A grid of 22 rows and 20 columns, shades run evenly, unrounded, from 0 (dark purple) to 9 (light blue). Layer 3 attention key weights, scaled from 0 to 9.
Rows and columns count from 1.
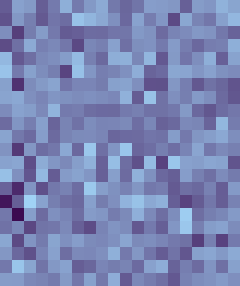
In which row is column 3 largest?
16
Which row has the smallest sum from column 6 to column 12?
3
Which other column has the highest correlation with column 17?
19
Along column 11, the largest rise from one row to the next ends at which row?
12
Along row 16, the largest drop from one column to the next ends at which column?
15
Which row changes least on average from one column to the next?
9
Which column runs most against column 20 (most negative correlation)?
4
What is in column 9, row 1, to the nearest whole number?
7
